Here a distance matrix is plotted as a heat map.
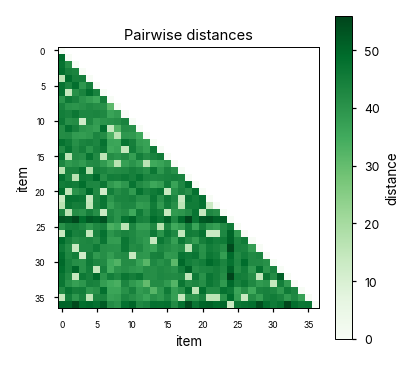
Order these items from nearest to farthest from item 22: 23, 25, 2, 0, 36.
0, 25, 23, 2, 36
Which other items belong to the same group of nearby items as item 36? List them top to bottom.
24
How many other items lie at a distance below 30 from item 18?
3
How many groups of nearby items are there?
12
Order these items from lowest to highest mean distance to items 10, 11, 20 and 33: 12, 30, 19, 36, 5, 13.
30, 12, 5, 13, 19, 36
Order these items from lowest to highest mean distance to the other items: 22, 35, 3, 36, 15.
35, 22, 15, 3, 36
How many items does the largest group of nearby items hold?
7
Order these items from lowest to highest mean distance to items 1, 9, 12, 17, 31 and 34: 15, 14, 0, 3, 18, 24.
14, 15, 0, 3, 18, 24
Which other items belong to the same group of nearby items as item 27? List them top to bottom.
13
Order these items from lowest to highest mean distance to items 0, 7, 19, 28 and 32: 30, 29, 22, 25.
22, 25, 30, 29
